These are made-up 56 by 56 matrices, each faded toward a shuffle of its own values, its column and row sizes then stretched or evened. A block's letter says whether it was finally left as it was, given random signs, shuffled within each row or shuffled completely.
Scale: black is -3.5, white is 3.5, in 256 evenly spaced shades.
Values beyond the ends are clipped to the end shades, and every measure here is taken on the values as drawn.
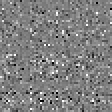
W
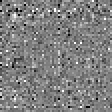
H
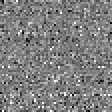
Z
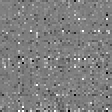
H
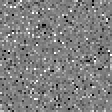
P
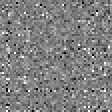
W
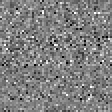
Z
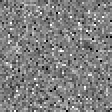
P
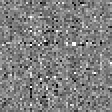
W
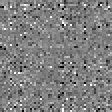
H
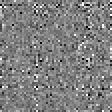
H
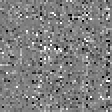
W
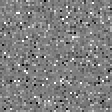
Z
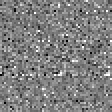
Z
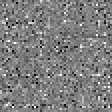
W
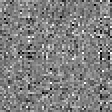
H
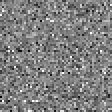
Z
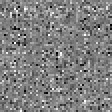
W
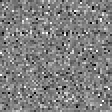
Z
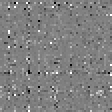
W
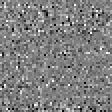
Z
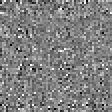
W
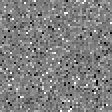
P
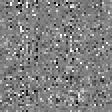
W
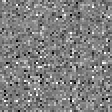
W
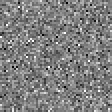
P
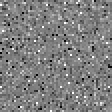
P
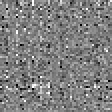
H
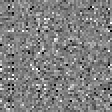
H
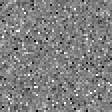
P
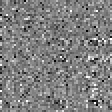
H
